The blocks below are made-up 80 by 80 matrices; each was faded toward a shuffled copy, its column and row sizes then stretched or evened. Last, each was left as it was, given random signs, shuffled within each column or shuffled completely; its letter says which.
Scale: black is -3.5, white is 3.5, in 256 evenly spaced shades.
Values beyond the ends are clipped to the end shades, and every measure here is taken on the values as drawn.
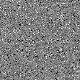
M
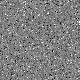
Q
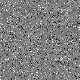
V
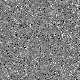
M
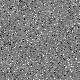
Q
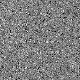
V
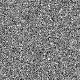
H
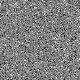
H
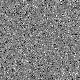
Q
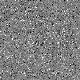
V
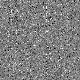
H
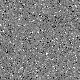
Q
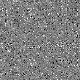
V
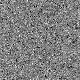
Q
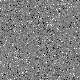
H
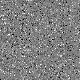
M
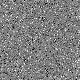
Q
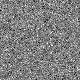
Q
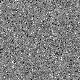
Q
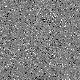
M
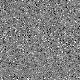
V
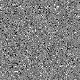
V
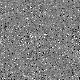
M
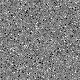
Q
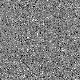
M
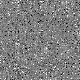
V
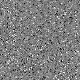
H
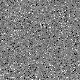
M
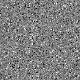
V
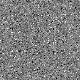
M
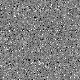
V
